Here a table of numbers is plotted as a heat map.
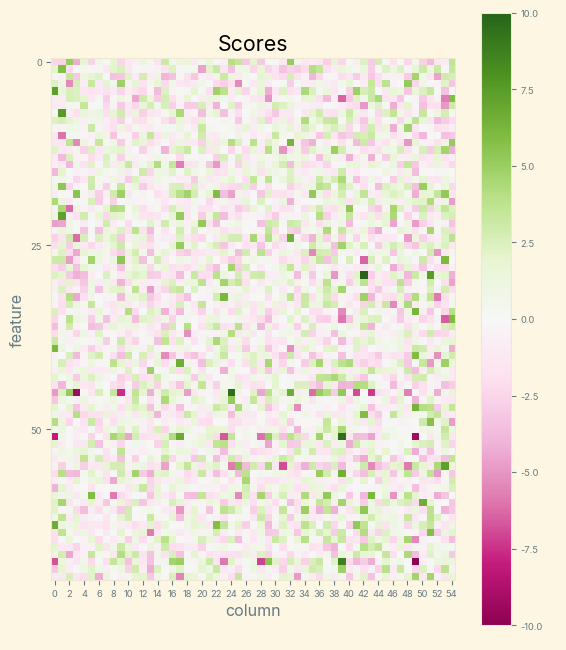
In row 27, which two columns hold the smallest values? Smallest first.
42, 2
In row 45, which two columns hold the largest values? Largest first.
24, 32
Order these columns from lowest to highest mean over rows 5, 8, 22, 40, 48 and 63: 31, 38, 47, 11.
11, 47, 38, 31
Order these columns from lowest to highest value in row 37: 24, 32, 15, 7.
7, 32, 15, 24
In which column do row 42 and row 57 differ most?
13
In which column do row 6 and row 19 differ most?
54
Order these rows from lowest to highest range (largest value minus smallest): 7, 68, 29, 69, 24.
69, 7, 24, 29, 68
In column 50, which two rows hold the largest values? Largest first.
60, 17
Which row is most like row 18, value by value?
25
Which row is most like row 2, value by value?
40
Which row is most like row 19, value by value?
49
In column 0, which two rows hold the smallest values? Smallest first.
51, 68
